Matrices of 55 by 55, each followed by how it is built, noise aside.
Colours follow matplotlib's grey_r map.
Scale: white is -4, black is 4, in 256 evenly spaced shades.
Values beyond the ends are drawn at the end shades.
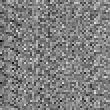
repeating rows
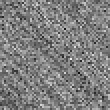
Toeplitz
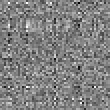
low rank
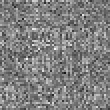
blocks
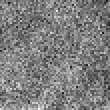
smooth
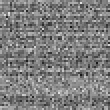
blocks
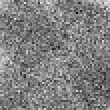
smooth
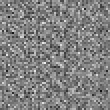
repeating rows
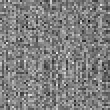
blocks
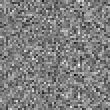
repeating rows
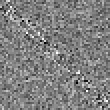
banded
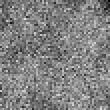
smooth
